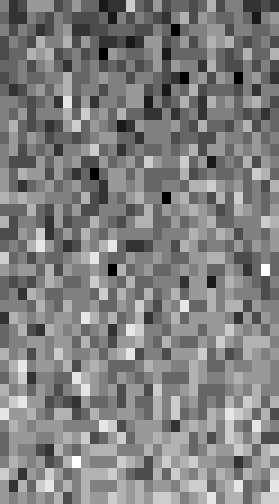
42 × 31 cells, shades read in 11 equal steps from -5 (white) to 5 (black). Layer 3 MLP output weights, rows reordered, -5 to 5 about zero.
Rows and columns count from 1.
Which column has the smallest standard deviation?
25
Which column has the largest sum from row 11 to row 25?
6
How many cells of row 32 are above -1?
17
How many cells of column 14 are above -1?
27
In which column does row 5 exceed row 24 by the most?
12
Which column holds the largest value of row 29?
13
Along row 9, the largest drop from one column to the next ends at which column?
8
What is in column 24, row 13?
-1
